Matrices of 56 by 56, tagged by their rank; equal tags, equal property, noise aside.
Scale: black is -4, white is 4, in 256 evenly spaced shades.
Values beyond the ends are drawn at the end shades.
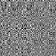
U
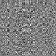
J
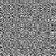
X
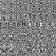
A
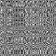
A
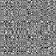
X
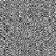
J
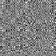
U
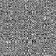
U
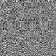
U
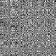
J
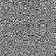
J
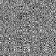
J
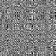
A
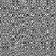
U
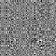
U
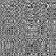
U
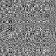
X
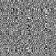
U
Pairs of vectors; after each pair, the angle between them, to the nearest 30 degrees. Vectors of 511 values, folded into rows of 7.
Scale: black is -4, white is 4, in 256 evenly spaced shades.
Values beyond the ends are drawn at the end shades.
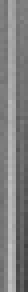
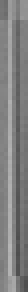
30 degrees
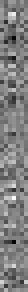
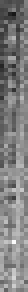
120 degrees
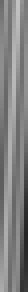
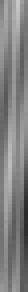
30 degrees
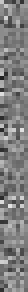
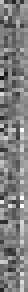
30 degrees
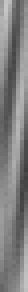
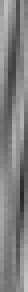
30 degrees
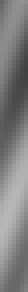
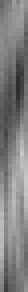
30 degrees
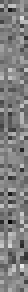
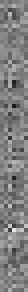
60 degrees
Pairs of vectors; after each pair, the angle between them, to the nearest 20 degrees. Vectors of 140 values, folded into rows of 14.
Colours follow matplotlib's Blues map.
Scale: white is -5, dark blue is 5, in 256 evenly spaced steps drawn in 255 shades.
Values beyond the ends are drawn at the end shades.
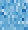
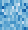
40 degrees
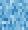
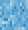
40 degrees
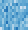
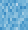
140 degrees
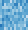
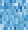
140 degrees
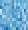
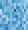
40 degrees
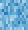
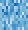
40 degrees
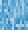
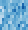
100 degrees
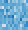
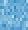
140 degrees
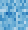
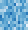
40 degrees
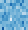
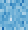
20 degrees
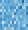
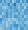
80 degrees
